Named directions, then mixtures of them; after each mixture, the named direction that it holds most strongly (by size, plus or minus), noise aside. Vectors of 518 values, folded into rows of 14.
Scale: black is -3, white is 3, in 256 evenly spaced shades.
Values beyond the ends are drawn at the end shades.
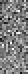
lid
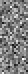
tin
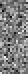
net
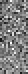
lid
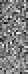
lid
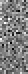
lid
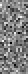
net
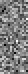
tin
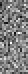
lid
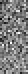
lid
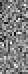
lid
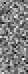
tin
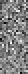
lid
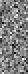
tin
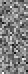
tin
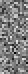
tin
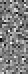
tin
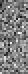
net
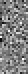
tin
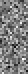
tin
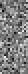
net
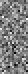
tin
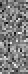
net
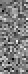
net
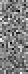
lid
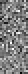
lid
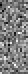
net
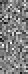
lid
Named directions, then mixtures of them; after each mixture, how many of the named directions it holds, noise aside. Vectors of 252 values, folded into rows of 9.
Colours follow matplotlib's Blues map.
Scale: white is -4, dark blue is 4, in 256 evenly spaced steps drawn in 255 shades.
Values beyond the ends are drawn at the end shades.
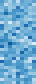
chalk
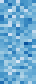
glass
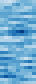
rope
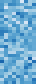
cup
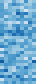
three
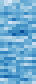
two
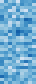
two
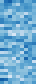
four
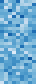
two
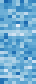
three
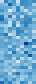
one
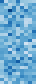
one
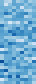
three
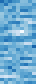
two
